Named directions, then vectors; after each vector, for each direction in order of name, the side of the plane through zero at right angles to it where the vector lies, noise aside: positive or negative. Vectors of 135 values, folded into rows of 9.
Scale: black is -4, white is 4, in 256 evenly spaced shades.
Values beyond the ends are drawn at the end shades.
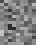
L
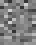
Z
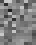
positive, negative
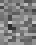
positive, positive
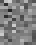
positive, negative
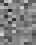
positive, negative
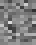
positive, positive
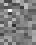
negative, positive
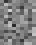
negative, positive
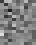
positive, negative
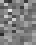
negative, positive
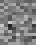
positive, positive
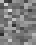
negative, positive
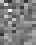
negative, positive
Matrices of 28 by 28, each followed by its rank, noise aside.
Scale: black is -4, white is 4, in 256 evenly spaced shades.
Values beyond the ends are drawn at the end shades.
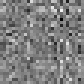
four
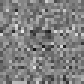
five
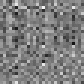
three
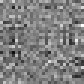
four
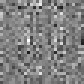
four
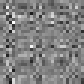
three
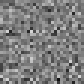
six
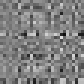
three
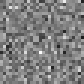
six
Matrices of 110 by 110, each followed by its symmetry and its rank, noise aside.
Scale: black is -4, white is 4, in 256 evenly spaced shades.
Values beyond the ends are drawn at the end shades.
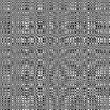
no symmetry, rank two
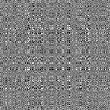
no symmetry, rank three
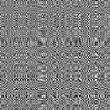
antisymmetric, rank four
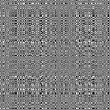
no symmetry, rank three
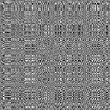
antisymmetric, rank four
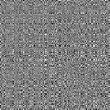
antisymmetric, rank four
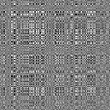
no symmetry, rank two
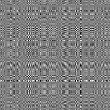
antisymmetric, rank two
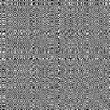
antisymmetric, rank four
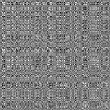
no symmetry, rank three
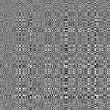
no symmetry, rank two
